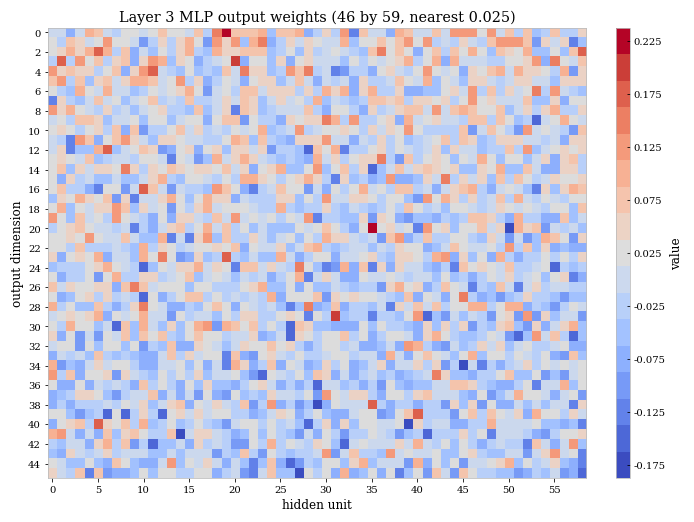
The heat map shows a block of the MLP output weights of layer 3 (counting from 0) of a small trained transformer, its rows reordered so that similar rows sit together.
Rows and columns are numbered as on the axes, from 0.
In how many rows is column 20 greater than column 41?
23
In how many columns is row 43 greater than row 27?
26
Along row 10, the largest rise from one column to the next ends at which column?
52
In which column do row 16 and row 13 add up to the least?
13
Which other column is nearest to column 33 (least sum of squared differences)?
54
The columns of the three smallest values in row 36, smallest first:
29, 53, 36
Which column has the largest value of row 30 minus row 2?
17
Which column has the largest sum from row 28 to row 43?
24
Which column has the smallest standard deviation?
34
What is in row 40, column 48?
0.1
